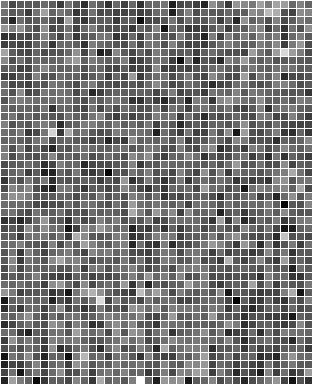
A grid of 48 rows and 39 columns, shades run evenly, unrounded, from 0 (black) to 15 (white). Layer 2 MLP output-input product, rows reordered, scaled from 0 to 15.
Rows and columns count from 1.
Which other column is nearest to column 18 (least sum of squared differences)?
2
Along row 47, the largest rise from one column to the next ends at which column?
34
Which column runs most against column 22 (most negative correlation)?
31
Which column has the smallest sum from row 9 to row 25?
14
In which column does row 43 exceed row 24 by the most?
7
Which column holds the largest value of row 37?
18
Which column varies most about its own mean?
36
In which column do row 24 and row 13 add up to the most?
38
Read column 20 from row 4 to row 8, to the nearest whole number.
8 6 7 7 7
